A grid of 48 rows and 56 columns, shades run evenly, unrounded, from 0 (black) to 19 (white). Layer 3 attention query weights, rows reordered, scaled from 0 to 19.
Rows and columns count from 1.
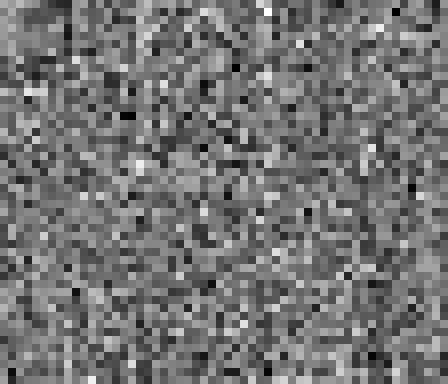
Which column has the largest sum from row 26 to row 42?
54
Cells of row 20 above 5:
48
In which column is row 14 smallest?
37
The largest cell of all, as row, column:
2, 34
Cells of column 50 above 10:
14
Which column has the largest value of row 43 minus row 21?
30
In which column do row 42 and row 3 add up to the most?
45
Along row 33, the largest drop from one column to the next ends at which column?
4
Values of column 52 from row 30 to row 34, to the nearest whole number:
10 10 5 6 9
